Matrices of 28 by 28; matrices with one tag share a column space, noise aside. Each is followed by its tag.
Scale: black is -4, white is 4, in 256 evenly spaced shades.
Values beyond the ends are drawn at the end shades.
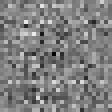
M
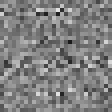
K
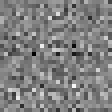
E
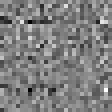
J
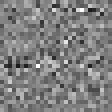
K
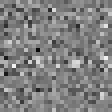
K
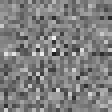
E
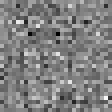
M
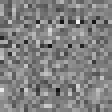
J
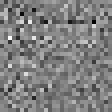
J
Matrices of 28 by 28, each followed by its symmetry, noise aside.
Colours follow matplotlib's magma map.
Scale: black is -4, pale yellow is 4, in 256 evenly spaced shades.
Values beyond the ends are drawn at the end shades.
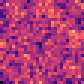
symmetric across the other diagonal.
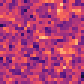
no symmetry.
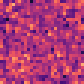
symmetric across the other diagonal.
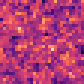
no symmetry.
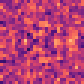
mirrored top to bottom.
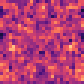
mirrored left to right.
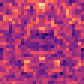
mirrored left to right.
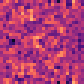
mirrored top to bottom.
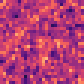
symmetric.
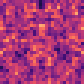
mirrored left to right.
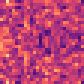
mirrored top to bottom.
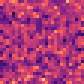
mirrored top to bottom.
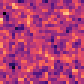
antisymmetric.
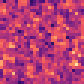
no symmetry.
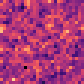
symmetric.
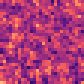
symmetric across the other diagonal.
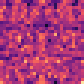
mirrored left to right.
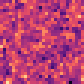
no symmetry.
